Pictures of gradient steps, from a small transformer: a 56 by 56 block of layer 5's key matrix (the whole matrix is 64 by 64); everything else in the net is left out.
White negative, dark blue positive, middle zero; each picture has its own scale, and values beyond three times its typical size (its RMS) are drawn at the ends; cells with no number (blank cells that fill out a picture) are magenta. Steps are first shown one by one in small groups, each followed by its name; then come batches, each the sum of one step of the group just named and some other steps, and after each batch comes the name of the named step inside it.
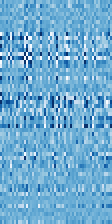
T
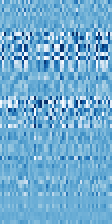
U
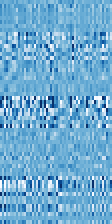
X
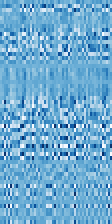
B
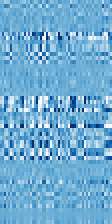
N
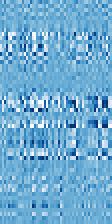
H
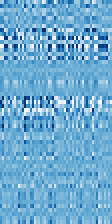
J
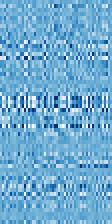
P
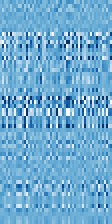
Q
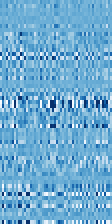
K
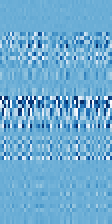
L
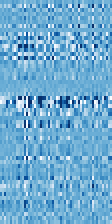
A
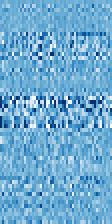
A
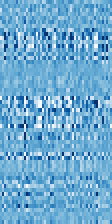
J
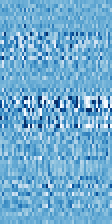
U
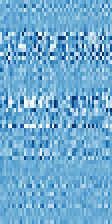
N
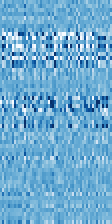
K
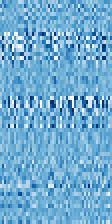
K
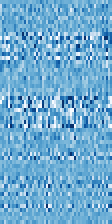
A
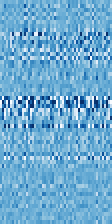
L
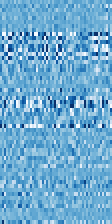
K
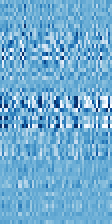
U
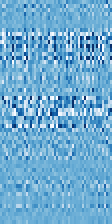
Q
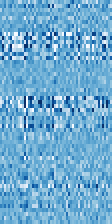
A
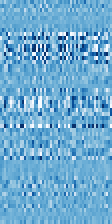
N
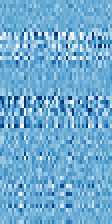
A
